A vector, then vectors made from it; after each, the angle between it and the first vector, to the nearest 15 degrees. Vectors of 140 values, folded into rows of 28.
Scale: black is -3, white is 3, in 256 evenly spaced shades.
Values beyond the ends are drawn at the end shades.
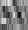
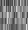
120 degrees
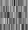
60 degrees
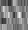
165 degrees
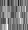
120 degrees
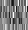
75 degrees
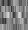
150 degrees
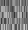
120 degrees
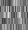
135 degrees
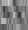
15 degrees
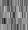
135 degrees
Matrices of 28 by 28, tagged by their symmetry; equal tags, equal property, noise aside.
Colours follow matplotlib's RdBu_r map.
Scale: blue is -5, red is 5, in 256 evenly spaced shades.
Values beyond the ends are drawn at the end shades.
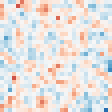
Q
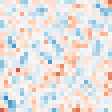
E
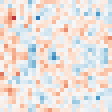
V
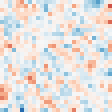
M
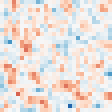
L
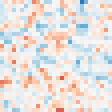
M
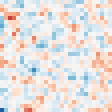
Q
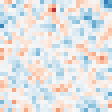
L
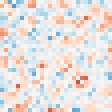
E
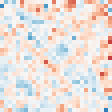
L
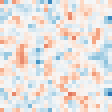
V
